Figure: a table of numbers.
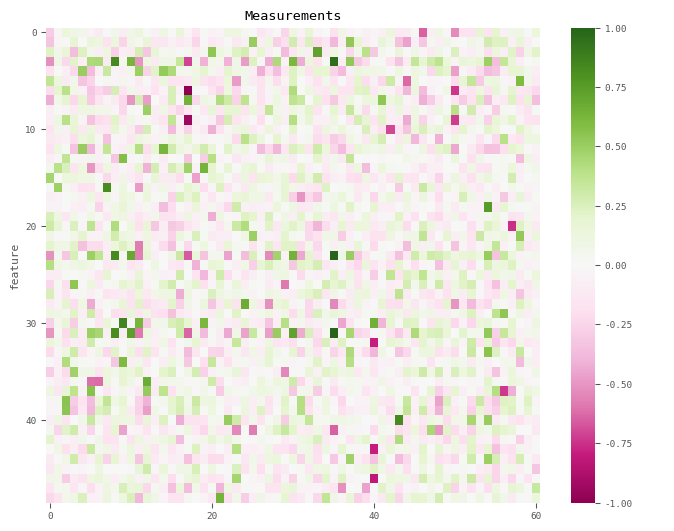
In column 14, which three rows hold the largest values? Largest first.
12, 4, 37
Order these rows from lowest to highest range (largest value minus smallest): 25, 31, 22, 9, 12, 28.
25, 22, 12, 28, 9, 31
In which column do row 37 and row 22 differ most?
5
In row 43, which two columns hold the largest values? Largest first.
23, 5
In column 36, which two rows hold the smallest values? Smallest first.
47, 30
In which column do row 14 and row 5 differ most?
19
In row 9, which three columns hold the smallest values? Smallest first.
17, 50, 44
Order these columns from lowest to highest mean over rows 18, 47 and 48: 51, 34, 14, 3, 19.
14, 19, 3, 51, 34
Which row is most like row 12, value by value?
4
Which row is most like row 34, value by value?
13
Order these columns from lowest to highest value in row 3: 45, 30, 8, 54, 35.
45, 54, 30, 8, 35
